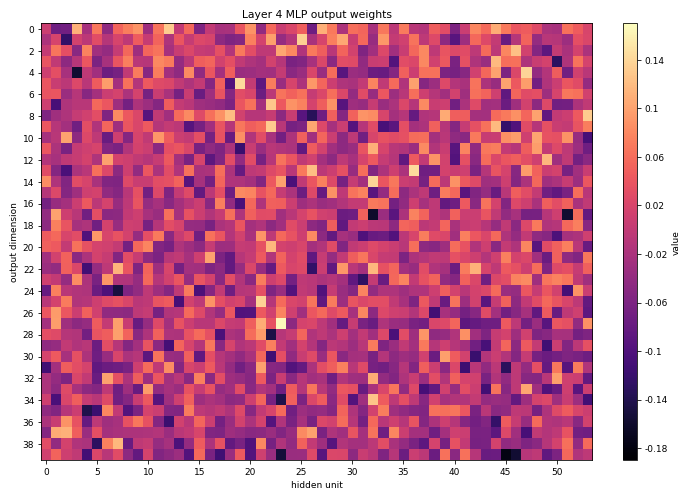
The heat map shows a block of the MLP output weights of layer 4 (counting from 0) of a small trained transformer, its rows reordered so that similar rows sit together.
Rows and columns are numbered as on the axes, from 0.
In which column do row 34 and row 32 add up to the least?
53
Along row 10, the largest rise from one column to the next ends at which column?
19
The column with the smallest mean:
18
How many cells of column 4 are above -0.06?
33
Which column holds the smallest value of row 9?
45
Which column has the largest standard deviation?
32
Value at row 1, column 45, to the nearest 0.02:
-0.08
